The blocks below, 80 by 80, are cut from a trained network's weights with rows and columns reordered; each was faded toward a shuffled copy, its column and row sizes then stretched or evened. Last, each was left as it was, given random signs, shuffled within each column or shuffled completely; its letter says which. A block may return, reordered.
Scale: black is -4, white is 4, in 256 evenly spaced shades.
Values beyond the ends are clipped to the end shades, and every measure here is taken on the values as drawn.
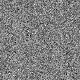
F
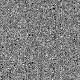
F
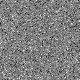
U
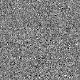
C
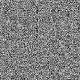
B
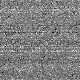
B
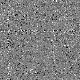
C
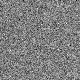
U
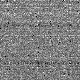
B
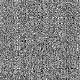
B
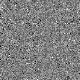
C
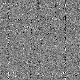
C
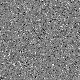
U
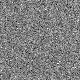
U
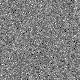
U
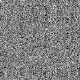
B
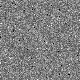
F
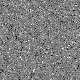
U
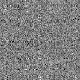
B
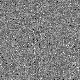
F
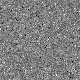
U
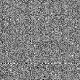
B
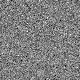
U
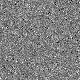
U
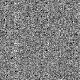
B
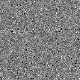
C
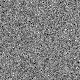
U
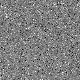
U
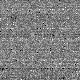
B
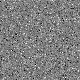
U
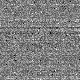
B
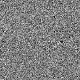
C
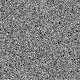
U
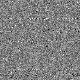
C
